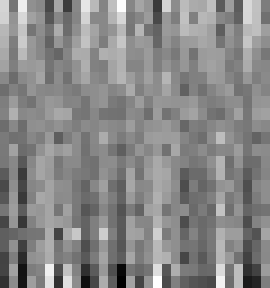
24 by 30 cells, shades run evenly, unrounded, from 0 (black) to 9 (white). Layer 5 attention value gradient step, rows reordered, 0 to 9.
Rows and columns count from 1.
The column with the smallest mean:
3
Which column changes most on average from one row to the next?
7
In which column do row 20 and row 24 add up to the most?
18
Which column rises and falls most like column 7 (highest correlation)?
29
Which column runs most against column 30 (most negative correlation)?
17
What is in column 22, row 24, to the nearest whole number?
3
